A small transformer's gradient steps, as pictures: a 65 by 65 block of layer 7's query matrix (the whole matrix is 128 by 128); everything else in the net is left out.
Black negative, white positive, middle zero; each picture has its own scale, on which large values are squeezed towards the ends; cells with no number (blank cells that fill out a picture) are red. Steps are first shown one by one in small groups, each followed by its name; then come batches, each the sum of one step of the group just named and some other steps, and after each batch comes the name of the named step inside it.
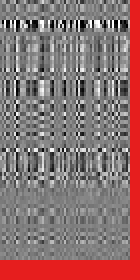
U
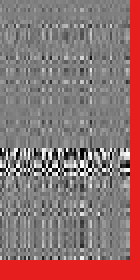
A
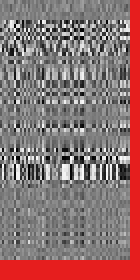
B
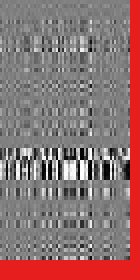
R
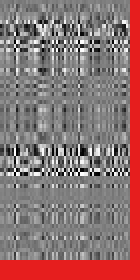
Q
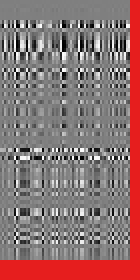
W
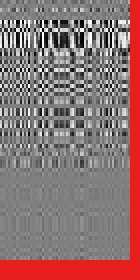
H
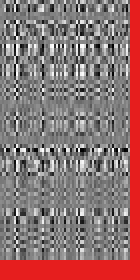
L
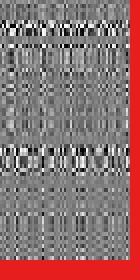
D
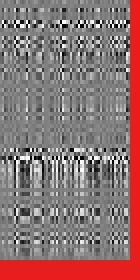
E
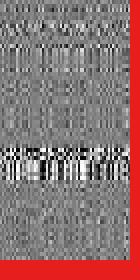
D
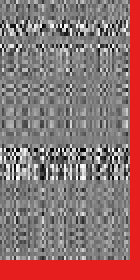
D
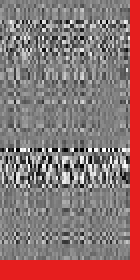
B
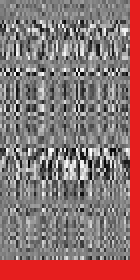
R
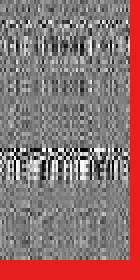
D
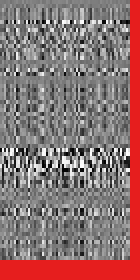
A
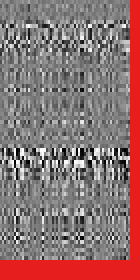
D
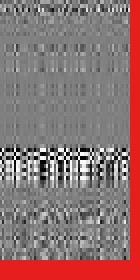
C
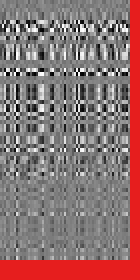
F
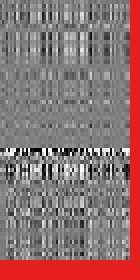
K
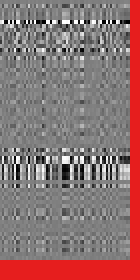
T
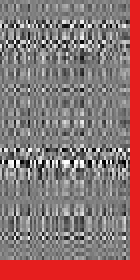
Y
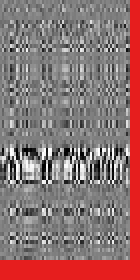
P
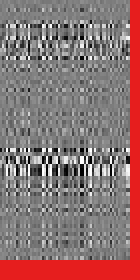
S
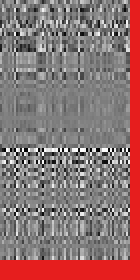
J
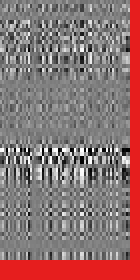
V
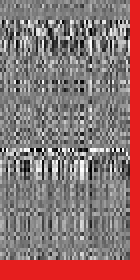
V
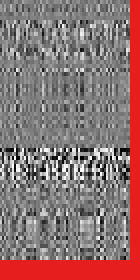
C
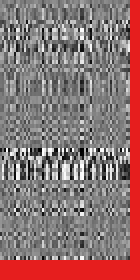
J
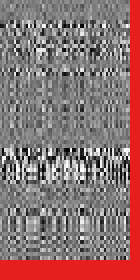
P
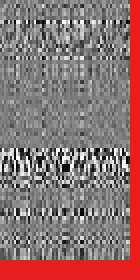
T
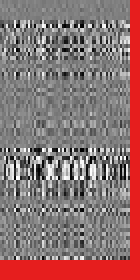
S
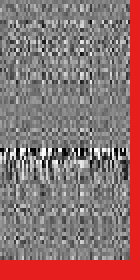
P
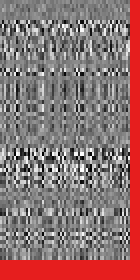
F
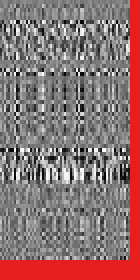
F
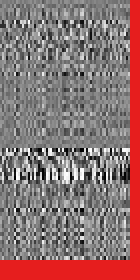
K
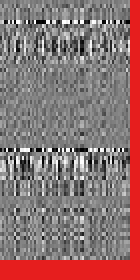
T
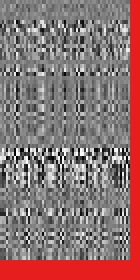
F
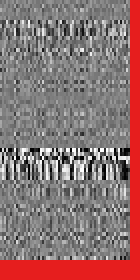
V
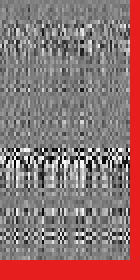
Y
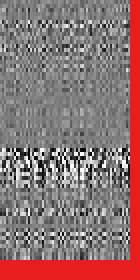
C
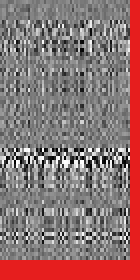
Y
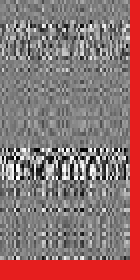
S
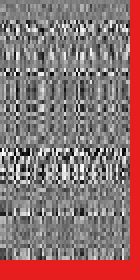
F
